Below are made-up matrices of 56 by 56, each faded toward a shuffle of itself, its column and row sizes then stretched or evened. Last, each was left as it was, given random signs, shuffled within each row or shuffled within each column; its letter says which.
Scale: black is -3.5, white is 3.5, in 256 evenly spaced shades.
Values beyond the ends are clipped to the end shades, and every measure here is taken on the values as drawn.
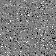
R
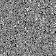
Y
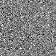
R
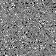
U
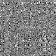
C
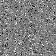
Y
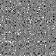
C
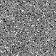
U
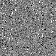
Y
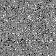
U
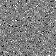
U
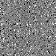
C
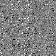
R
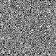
C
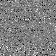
U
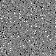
Y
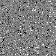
R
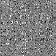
C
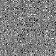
C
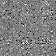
C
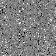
Y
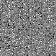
Y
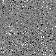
R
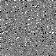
C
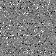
U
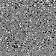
U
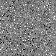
Y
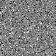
Y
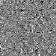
R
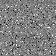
U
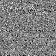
U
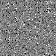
Y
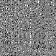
C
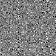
C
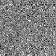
C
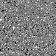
U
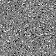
U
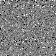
U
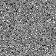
U
